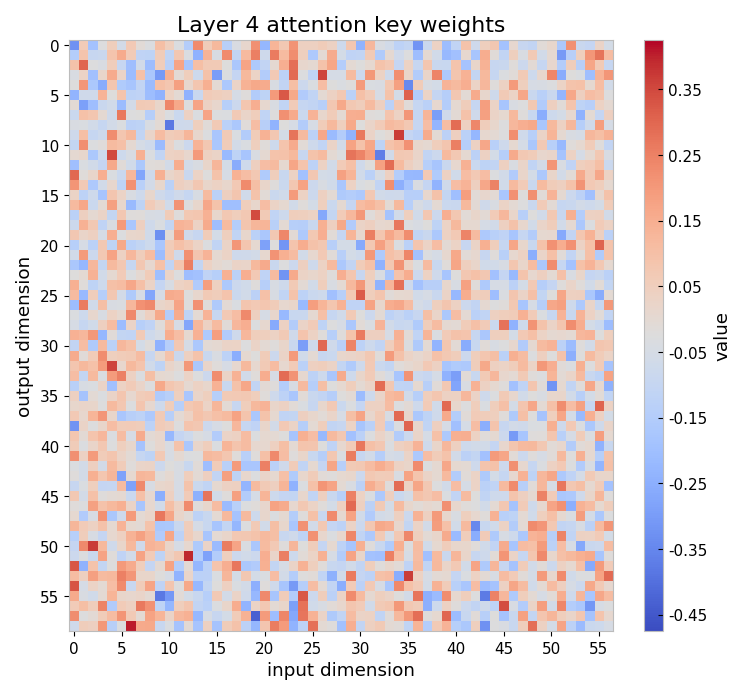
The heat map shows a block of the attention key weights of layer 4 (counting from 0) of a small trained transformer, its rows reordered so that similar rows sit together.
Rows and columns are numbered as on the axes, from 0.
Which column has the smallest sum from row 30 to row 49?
52
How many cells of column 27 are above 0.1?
8
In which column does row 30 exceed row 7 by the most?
49
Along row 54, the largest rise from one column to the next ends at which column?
34
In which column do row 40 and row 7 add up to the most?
30
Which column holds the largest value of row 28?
45
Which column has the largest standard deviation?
23
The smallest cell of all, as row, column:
57, 19
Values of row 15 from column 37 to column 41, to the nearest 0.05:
0 0.1 -0.1 -0.2 0.2
